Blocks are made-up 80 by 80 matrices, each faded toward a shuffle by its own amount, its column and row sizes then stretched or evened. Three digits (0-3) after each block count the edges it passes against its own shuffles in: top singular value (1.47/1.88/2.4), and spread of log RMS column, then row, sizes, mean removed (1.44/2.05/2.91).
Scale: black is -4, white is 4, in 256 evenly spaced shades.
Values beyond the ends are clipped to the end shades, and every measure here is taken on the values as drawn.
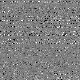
0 0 3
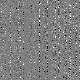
1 3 0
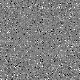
0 1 1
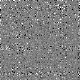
0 2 2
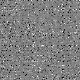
1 1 2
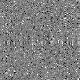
2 1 0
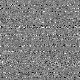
0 0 3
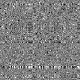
3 0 2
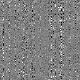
1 3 1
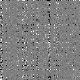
2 3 2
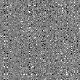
2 2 1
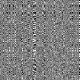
3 3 1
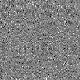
2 0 0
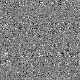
1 1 2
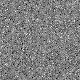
0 0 0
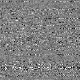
1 0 3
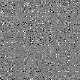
0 2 2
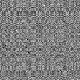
3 0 2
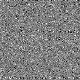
1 0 2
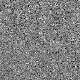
1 0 2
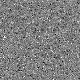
1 0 0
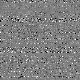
0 0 3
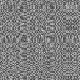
3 0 0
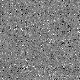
0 1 1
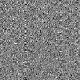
2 1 1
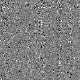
0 2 1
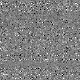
0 1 2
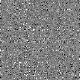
0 2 2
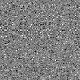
2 0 1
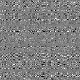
3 1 3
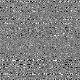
0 1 3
